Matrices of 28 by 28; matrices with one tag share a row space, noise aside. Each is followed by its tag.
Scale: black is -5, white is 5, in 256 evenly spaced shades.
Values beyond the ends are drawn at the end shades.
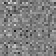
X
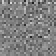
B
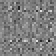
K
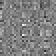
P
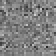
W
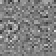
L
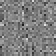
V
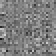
W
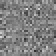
W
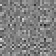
P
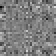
W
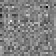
L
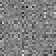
V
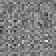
L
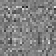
X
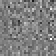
K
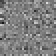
W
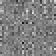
V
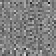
B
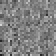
L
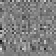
P
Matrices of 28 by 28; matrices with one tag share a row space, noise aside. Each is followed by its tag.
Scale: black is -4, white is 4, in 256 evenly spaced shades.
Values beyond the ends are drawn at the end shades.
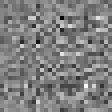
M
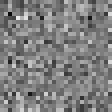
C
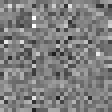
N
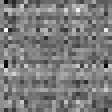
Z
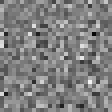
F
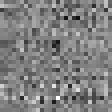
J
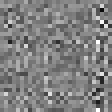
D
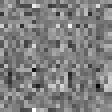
N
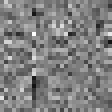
N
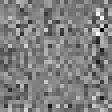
D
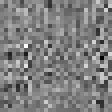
D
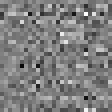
M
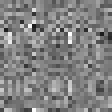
N
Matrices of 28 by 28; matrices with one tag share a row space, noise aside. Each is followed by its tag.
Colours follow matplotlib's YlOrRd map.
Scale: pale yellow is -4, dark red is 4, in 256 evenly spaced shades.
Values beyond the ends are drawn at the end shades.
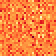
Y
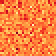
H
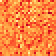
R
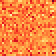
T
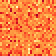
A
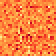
R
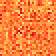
R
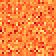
Y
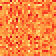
A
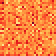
H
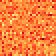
T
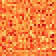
T
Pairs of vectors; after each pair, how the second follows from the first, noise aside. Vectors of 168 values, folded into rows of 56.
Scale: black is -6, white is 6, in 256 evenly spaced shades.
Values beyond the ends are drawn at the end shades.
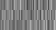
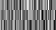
negated, scaled up.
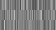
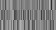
reversed, negated.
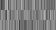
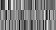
scaled up.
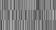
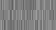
negated, shrunk.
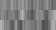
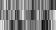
scaled up.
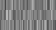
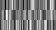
scaled up.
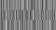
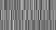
reversed, negated.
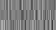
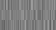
negated, shrunk.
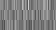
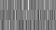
partly zeroed.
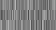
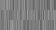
reversed, negated, shrunk.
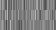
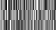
scaled up.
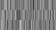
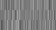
negated, shrunk.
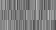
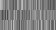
reversed, negated.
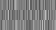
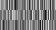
negated, scaled up.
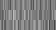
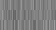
negated, shrunk.
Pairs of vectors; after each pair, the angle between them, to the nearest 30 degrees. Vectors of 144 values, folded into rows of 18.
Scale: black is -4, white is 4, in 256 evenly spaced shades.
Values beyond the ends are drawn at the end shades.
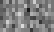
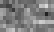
120 degrees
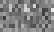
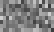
90 degrees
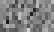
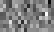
90 degrees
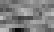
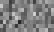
90 degrees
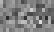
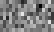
60 degrees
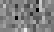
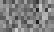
60 degrees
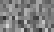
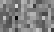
120 degrees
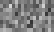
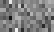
120 degrees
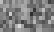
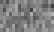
120 degrees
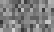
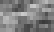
90 degrees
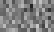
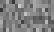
60 degrees
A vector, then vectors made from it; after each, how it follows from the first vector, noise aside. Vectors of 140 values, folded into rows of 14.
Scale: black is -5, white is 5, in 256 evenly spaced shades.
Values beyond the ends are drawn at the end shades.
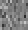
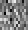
wrapped around, scaled up.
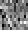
scaled up.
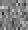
reversed.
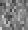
wrapped around, negated.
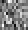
wrapped around, negated, scaled up.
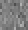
wrapped around, negated, shrunk.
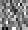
wrapped around, negated, scaled up.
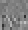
partly zeroed.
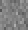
wrapped around, negated, shrunk.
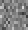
wrapped around, negated.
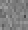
shrunk.
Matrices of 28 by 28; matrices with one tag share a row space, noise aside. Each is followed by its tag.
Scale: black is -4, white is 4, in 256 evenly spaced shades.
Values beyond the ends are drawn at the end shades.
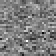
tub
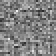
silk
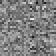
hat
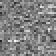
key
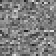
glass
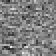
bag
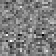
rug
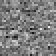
glass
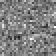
hat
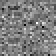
hat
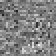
silk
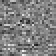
bag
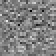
rug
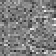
hat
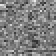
tub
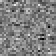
key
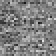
silk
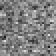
tub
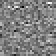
key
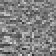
bag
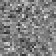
bag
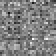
hat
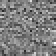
hat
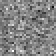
rug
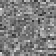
key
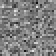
glass
